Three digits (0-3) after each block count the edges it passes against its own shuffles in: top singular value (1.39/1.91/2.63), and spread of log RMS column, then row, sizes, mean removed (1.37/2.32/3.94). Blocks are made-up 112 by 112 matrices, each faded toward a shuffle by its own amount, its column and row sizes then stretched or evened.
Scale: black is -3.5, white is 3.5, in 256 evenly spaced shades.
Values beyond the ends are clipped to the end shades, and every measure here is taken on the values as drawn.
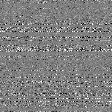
0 0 3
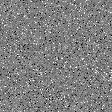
1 0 0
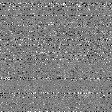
1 0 3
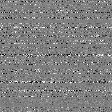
1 0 3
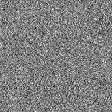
2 0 0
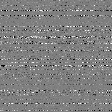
1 0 3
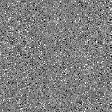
2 1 1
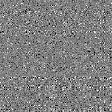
2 1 2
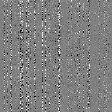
2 3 1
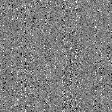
0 2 0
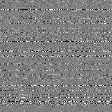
2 0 3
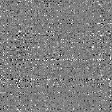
1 2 2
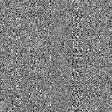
2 2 0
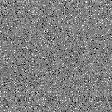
2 0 0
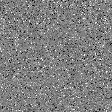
1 0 1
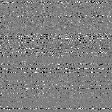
2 1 3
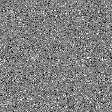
0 0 2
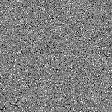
2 0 0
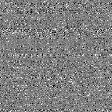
2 0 2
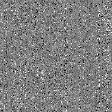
0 2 0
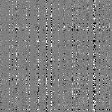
1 3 2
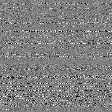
0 0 3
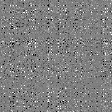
2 2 2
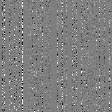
2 3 0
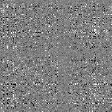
2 2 2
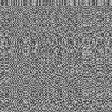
3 0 2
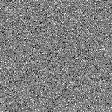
2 0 0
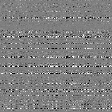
3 1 3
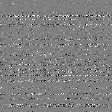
1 1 3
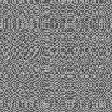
3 0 1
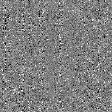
1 2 1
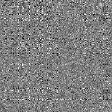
2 2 2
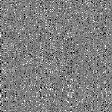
2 2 1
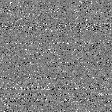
0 0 2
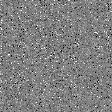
0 1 1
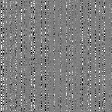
2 3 1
